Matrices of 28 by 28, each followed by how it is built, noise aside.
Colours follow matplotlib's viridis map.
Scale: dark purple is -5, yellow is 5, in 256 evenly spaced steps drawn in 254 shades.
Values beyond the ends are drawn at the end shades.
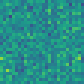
blocks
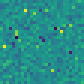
sparse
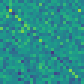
diagonal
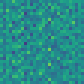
repeating rows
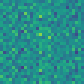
repeating rows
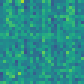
blocks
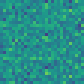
repeating rows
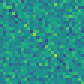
diagonal
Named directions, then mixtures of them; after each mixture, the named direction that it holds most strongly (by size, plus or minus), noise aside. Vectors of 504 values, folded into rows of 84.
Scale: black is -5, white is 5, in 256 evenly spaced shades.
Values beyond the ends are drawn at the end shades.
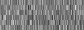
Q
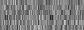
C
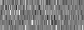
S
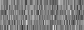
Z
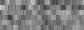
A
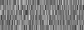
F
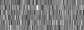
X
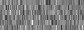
S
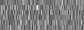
X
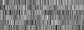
S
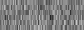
C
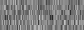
C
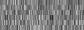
C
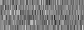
S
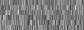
Q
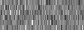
S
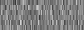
X
